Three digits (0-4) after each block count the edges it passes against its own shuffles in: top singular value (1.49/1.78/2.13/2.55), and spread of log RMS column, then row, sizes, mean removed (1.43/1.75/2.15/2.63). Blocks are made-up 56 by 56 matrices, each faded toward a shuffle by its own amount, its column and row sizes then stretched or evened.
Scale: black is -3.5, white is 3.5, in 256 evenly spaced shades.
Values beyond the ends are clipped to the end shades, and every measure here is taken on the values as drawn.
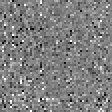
0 2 1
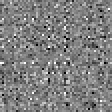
3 2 2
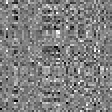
3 4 0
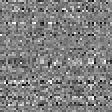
3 1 4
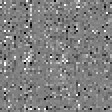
1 3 2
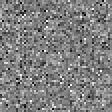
1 2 0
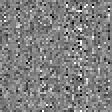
0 4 0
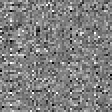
2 2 1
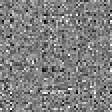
2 2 2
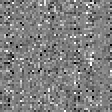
2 4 3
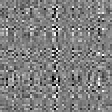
4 4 4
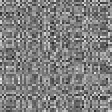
4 3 3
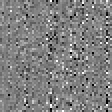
2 4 0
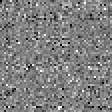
2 0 1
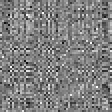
4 3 2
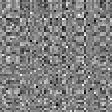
4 3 1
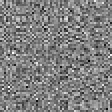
3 1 0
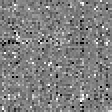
1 3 2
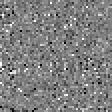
0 1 1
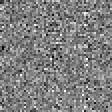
0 2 0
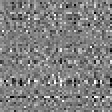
3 2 4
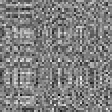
4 2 3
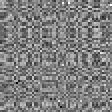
4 1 2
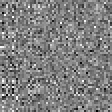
3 2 1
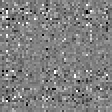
0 3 3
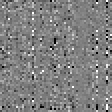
2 4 1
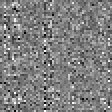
1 4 0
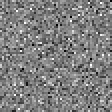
2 0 0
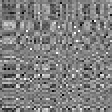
4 0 3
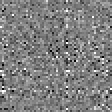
2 2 2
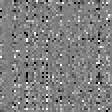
2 4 2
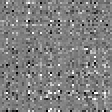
0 4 4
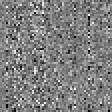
1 4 0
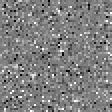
0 1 0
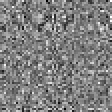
3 3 2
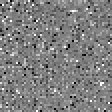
0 0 0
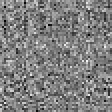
2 2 1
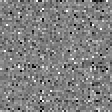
1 0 2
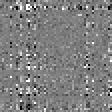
2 4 3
